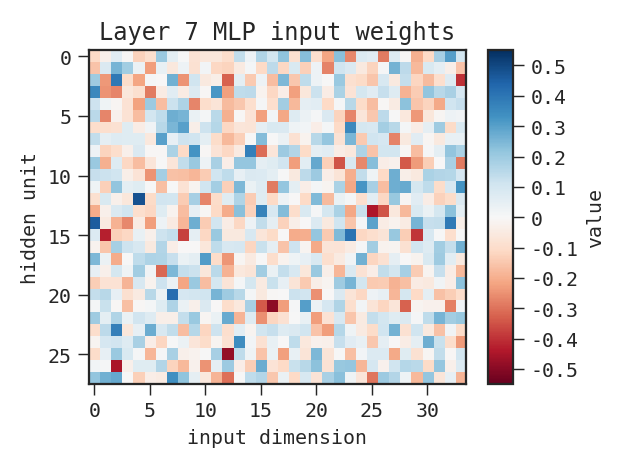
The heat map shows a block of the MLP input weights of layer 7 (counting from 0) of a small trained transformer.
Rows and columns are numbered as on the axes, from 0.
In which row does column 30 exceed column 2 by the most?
3
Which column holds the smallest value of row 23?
21
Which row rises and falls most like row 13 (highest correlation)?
0
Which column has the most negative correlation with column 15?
14
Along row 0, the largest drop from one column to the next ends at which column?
23
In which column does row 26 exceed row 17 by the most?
12
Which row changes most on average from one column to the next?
2
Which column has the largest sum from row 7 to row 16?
32
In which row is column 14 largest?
8
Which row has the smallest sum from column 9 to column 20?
4
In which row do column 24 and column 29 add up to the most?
11
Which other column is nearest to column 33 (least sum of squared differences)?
24
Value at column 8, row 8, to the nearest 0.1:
-0.1
